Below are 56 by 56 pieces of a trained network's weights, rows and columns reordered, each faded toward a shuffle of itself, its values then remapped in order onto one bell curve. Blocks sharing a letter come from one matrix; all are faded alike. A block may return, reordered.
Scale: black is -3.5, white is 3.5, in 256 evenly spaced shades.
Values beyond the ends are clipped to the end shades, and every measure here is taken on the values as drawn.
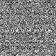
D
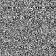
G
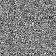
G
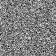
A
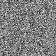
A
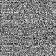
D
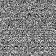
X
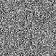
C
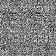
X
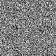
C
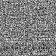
X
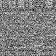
X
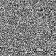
G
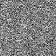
C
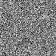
A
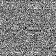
X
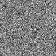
G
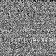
X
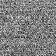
X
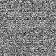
X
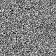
A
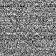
X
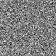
G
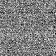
D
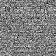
X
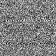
D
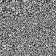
G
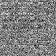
X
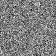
A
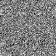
C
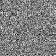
G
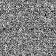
D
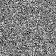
A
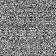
X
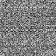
X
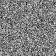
A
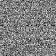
D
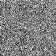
C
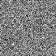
C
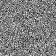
A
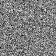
A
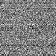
X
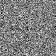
C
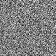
C
